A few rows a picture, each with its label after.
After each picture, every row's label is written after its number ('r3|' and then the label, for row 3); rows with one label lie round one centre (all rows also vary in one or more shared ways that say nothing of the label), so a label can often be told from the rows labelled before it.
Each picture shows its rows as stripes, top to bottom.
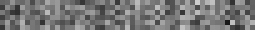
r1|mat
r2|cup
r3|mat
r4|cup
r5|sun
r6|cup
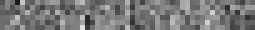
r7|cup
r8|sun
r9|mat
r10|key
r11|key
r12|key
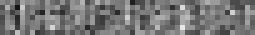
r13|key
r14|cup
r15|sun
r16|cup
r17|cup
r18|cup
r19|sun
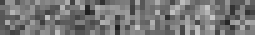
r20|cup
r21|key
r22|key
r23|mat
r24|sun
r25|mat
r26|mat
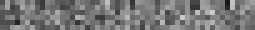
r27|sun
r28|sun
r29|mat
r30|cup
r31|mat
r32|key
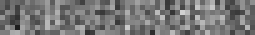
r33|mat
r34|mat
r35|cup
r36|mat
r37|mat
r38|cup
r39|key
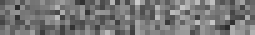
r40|mat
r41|cup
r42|key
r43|cup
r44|mat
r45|sun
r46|sun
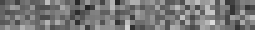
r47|mat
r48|key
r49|mat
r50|sun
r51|mat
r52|key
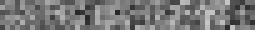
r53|cup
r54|key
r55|mat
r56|key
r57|key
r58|sun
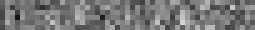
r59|key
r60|sun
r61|cup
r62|cup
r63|cup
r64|mat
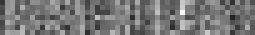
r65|cup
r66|cup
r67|cup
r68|key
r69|cup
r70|cup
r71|key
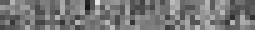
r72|key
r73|key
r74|key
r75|mat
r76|sun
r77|mat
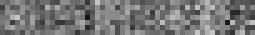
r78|key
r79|mat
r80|key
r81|key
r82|sun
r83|key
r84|mat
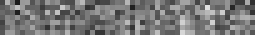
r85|cup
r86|key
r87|mat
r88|sun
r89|cup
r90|sun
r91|cup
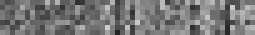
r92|mat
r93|sun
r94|sun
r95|sun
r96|mat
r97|sun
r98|sun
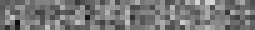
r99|mat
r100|key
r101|sun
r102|key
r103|cup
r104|mat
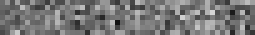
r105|sun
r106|key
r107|mat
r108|cup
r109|mat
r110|mat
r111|key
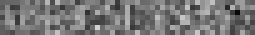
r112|mat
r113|sun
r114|key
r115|cup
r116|cup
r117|key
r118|mat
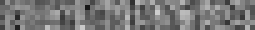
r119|sun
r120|key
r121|cup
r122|cup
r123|sun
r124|cup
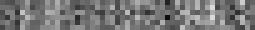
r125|mat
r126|mat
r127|cup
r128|mat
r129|mat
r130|cup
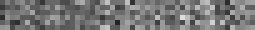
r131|sun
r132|mat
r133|sun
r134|cup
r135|mat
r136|sun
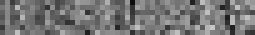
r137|sun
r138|sun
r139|key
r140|sun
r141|sun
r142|mat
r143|key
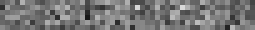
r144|key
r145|cup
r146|key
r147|key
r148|mat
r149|sun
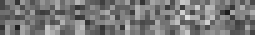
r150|cup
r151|mat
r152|sun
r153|mat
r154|key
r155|cup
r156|cup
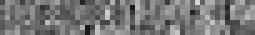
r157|mat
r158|sun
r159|sun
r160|sun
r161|mat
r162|key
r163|key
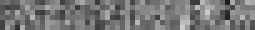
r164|sun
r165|mat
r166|sun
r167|sun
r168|cup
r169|cup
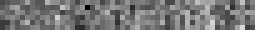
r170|mat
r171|key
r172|sun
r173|mat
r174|mat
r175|mat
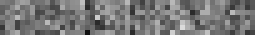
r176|key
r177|key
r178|sun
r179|key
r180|cup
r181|cup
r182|key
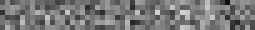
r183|sun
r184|key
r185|cup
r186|mat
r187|key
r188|cup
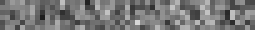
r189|key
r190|key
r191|sun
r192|sun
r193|mat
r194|cup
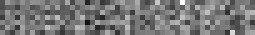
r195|cup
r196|mat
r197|sun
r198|cup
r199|key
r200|cup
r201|sun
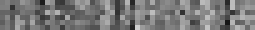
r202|sun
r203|sun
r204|mat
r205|sun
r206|sun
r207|sun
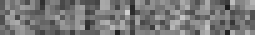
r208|sun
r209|sun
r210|key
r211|cup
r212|key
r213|key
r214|sun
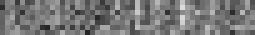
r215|cup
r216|cup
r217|mat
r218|cup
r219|cup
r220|sun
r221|key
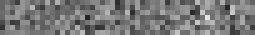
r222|mat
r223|sun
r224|sun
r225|key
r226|mat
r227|cup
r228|key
